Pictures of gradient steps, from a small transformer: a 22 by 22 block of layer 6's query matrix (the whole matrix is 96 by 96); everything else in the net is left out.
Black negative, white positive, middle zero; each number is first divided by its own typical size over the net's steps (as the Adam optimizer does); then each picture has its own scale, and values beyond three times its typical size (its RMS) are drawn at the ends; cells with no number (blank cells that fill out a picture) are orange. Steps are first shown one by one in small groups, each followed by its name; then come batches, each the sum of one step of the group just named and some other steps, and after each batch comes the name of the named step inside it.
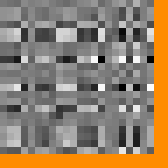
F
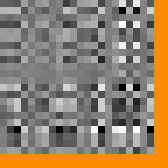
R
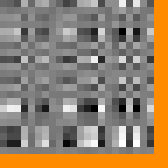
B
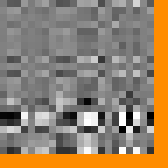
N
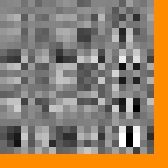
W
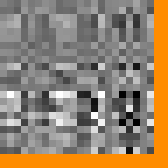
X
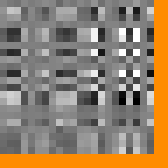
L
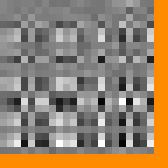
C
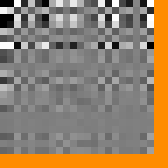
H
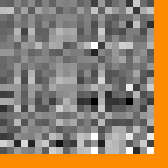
R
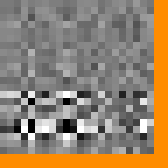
X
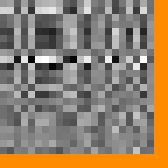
N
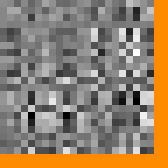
L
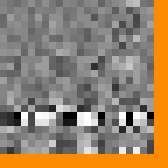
N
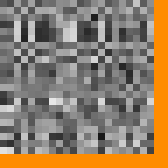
B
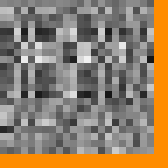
F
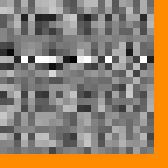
B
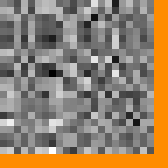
X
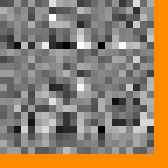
R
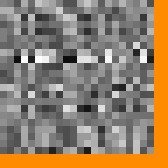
B
